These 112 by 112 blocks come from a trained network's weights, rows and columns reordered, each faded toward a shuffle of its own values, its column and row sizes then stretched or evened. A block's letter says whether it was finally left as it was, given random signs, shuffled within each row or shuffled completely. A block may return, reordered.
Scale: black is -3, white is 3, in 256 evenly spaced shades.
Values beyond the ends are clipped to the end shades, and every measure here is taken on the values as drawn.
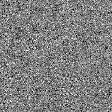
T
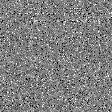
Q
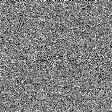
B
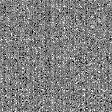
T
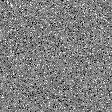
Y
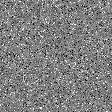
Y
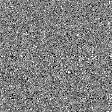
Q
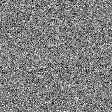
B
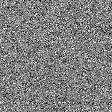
B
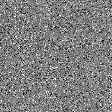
Q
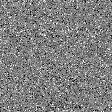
B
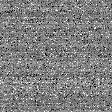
B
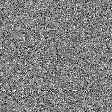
B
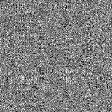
T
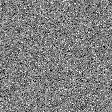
Y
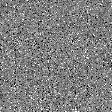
Q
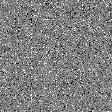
Q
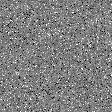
Y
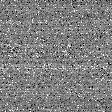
B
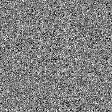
Q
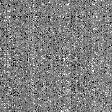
T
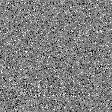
B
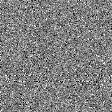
Q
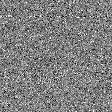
B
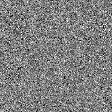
T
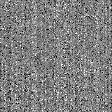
T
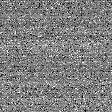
B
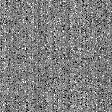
T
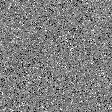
Y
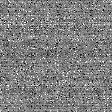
T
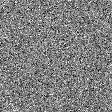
Y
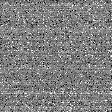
T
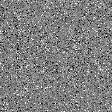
Q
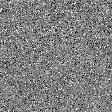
B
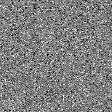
Q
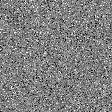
Y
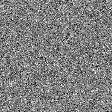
B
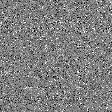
Q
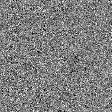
Q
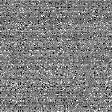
T
